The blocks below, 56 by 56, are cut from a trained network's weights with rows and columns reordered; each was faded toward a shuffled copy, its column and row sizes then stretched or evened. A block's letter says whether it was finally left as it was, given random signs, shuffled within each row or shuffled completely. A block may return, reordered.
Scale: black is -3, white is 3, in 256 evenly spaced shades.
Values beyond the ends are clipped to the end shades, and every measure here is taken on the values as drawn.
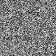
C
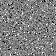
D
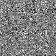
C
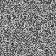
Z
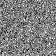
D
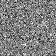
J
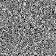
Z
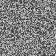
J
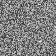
J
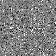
Z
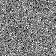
D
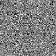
Z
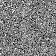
D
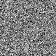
J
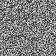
D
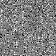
Z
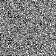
C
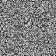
Z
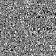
Z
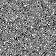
D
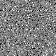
J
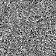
C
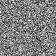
D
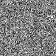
J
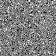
D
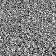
Z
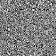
Z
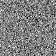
J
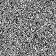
D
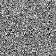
C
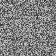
C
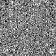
Z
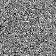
C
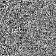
C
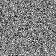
D
